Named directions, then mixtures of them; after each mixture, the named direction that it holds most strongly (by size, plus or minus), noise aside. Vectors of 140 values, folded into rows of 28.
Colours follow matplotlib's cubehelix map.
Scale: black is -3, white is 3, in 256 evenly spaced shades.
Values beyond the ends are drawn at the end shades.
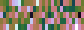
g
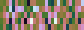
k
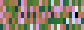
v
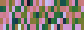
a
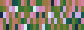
g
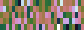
a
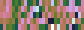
v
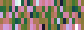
g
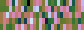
k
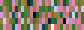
v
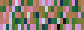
a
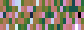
g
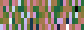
v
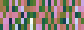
v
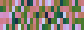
a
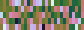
g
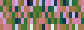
v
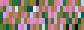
g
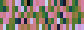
a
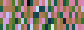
a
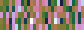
k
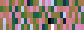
a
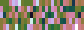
g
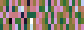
k
